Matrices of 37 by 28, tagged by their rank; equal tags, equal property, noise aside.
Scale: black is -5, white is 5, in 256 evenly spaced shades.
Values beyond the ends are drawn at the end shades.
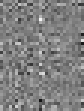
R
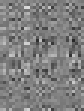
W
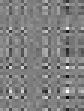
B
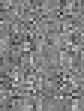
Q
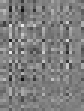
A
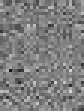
Q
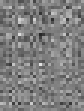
W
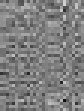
R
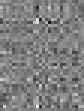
W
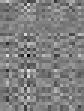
A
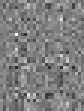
R
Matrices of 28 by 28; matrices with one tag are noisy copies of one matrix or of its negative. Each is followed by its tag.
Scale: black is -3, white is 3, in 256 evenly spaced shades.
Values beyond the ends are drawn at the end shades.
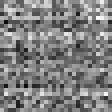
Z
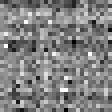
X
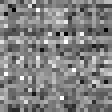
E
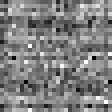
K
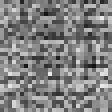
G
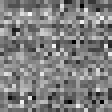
X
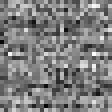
K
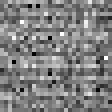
G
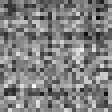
Z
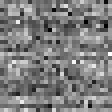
K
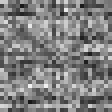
K
